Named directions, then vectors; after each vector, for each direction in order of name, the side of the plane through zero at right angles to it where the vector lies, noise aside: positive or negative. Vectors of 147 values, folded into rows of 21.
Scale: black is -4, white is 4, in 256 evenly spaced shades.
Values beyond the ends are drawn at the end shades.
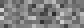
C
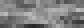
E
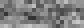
negative, negative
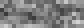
negative, negative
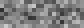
negative, negative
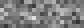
positive, positive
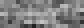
negative, positive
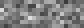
positive, positive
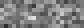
positive, positive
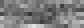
positive, negative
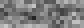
negative, negative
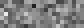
positive, positive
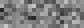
negative, negative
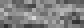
positive, positive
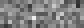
positive, positive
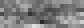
positive, negative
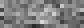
negative, positive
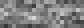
positive, positive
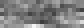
positive, negative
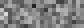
positive, positive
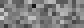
positive, positive
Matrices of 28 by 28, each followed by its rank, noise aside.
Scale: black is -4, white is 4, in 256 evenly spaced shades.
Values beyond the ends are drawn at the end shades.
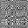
four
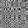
three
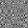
three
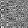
three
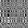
two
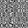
three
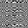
two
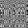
two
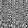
four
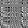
three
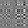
one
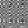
two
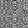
two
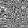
four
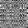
three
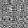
four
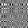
one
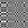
one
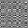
one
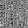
three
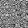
four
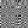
two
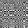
two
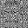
four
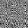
three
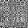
four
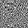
four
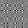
one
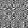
four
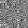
four
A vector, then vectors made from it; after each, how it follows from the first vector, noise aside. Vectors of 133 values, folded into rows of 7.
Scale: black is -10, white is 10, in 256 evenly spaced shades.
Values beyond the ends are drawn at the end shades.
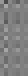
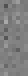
negated, partly zeroed.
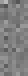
sign-scrambled.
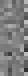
wrapped around, scaled up.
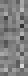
wrapped around, negated, scaled up.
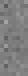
negated, partly zeroed.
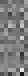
reversed, scaled up.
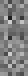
wrapped around, scaled up.
